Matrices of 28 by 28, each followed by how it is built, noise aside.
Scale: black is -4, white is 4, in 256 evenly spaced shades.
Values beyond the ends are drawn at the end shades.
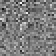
low rank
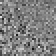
lower triangular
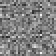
low rank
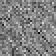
Toeplitz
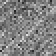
Hankel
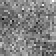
smooth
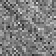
Toeplitz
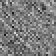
Toeplitz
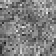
smooth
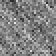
Toeplitz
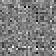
low rank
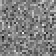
noise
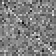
diagonal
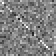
diagonal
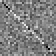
diagonal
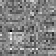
low rank
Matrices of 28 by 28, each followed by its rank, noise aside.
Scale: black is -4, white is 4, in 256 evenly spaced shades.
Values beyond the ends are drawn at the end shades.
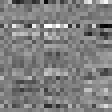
two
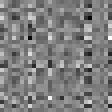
two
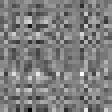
two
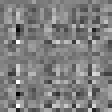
two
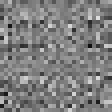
four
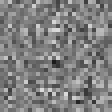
eight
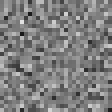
eight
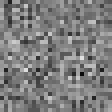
six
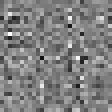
four
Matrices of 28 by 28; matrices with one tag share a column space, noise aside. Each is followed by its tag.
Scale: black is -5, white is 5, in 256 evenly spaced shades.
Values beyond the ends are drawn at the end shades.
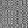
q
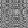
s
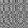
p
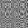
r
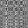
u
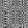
q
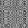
q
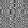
s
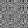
p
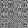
r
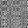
u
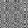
p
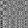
u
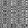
q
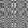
r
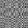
r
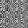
p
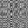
r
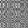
r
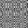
r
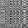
q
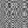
r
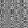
s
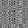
q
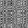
q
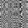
r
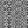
u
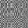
r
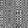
q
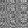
p
